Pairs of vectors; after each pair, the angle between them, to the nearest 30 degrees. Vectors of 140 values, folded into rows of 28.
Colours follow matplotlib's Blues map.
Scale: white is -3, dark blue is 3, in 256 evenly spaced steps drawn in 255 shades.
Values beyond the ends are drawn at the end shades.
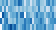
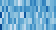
150 degrees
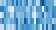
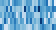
90 degrees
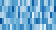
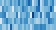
150 degrees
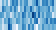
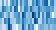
30 degrees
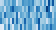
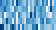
150 degrees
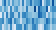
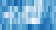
120 degrees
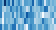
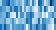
60 degrees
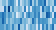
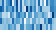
120 degrees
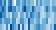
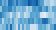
60 degrees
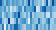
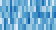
150 degrees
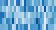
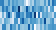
120 degrees
